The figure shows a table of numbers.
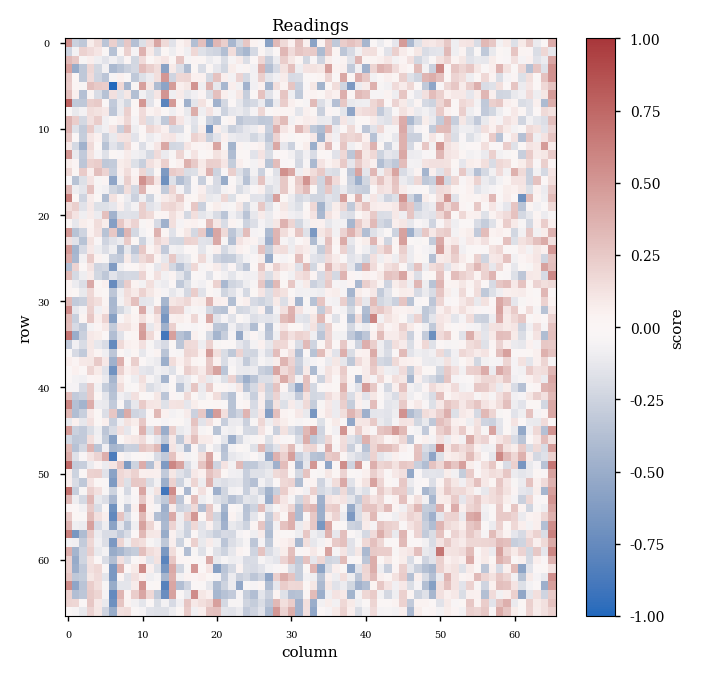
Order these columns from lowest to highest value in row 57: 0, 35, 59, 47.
59, 47, 35, 0
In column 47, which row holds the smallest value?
18
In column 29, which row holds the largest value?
15
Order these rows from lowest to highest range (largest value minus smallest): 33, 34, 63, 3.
33, 3, 63, 34
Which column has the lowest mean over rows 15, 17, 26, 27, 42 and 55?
6
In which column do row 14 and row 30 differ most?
13
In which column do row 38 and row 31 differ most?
20
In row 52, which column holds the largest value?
0
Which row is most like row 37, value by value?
21
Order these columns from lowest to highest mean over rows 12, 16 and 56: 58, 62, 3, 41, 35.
62, 58, 41, 3, 35
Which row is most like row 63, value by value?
34
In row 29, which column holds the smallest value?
38
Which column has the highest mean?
65
